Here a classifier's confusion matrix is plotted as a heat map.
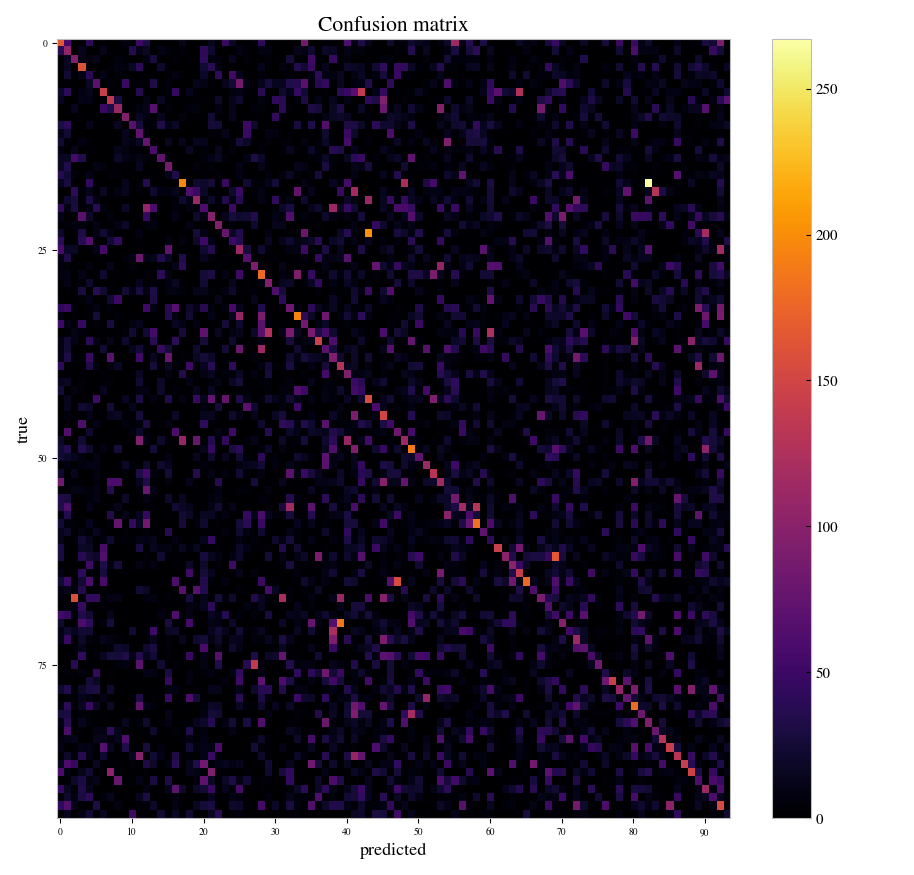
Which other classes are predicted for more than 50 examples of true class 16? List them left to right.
56, 71, 86
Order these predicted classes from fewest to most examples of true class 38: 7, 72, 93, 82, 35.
93, 35, 82, 7, 72
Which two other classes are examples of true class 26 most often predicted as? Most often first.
11, 40
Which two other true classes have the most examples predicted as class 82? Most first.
17, 48
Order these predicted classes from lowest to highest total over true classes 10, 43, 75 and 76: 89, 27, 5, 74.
74, 89, 5, 27
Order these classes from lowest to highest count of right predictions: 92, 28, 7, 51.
51, 7, 92, 28
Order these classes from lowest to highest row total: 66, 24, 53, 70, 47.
66, 47, 24, 70, 53
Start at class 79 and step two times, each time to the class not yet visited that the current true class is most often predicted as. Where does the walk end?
37
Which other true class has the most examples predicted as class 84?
87
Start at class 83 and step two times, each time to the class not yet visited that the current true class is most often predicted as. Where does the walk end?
80
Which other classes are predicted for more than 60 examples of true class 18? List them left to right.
33, 41, 79, 83
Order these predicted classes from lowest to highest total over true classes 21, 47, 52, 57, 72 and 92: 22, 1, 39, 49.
22, 39, 49, 1
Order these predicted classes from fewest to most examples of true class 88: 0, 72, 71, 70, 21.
71, 72, 70, 0, 21
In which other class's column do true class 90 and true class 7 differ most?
45
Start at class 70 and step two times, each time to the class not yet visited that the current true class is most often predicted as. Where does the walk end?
89
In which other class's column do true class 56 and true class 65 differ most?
47
